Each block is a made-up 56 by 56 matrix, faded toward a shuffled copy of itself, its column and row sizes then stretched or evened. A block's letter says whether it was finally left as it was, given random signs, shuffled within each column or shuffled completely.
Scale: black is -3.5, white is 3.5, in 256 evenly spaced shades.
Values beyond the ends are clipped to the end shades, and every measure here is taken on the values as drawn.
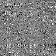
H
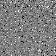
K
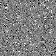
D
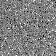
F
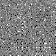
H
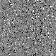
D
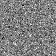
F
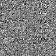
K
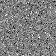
F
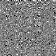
H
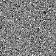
K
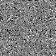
K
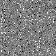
D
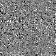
K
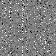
D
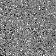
K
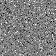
F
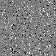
D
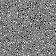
F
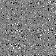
K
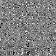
H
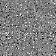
K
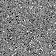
F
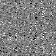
H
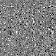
H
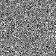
K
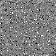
K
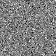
F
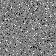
F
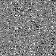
K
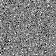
F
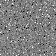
F
